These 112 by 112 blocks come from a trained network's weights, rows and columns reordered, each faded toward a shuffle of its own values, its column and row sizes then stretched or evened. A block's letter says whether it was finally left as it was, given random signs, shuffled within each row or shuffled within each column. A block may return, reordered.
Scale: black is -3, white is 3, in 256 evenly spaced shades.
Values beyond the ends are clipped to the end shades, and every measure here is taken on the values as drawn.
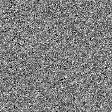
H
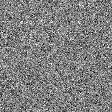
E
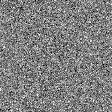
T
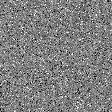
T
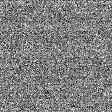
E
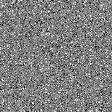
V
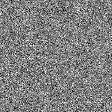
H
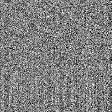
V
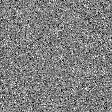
T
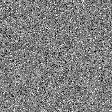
T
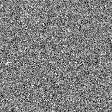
E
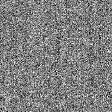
V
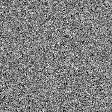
T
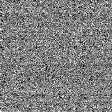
V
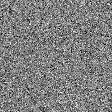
T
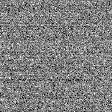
V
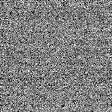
V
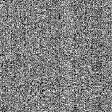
V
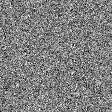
T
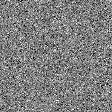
H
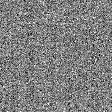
T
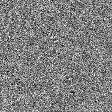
T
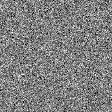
T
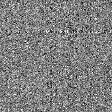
V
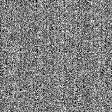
V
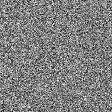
V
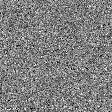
E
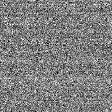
V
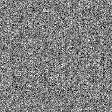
V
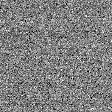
E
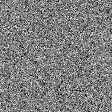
H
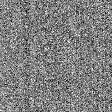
T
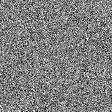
H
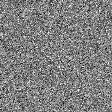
T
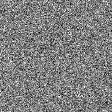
H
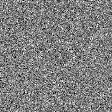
H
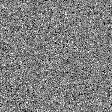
T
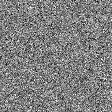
T
